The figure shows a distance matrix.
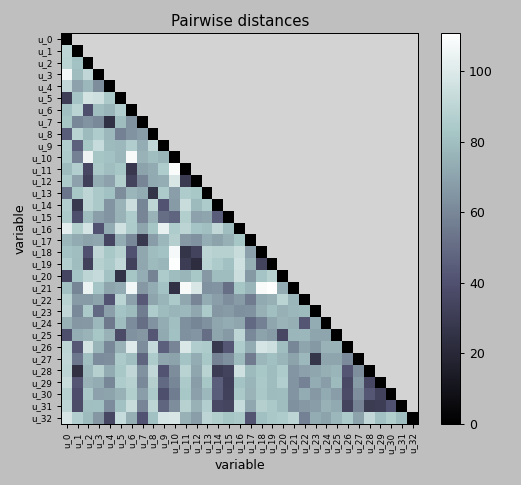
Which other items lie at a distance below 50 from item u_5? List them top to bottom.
u_0, u_20, u_25
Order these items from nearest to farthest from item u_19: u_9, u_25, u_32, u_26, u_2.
u_2, u_25, u_9, u_32, u_26
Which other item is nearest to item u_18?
u_11
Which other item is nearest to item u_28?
u_1
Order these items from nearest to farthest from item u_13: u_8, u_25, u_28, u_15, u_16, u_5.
u_8, u_25, u_5, u_15, u_16, u_28
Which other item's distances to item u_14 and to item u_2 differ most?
u_26
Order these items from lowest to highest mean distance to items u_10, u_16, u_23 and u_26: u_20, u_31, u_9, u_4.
u_31, u_4, u_9, u_20
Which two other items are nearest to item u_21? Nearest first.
u_10, u_15
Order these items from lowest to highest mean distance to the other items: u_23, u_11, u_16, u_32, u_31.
u_31, u_23, u_11, u_32, u_16
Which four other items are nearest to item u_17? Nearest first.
u_7, u_4, u_32, u_24
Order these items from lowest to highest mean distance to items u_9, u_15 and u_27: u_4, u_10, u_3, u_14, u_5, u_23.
u_14, u_23, u_10, u_4, u_3, u_5
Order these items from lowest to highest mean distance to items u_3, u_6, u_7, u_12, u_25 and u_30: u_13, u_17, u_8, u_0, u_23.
u_17, u_23, u_8, u_13, u_0
